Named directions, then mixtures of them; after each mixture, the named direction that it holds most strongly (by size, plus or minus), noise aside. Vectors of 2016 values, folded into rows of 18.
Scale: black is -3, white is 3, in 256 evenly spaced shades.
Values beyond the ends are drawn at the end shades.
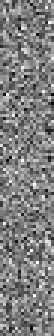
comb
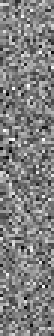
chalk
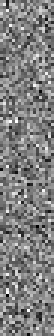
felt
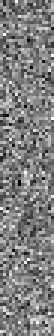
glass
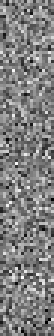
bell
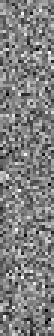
bell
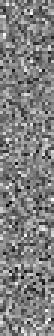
bell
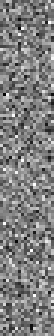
comb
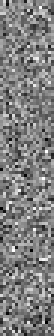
bell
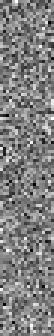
comb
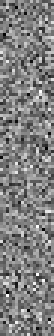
felt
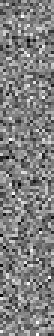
chalk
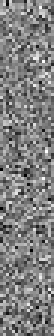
felt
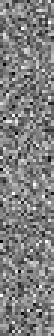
comb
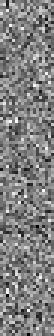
felt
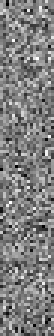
bell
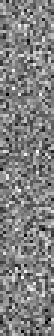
bell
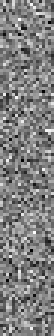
comb
